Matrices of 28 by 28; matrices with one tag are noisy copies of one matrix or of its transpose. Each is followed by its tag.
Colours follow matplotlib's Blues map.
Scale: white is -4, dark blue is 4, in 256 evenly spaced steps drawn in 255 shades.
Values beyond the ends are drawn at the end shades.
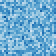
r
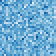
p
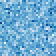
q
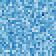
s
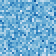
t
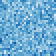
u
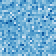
t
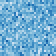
q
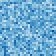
s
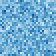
t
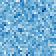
t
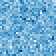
t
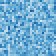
r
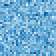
p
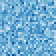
t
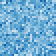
u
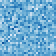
r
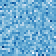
s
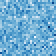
q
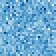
t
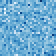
u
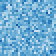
u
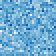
r
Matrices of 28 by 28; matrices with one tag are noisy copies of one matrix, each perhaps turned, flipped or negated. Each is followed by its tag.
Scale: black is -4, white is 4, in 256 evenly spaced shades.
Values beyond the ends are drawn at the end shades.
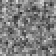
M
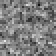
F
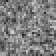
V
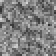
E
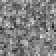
V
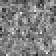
M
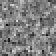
V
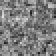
F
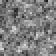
E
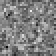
M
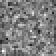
M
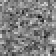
M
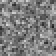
V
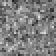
M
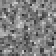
F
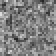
M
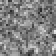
E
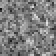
E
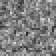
V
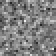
V
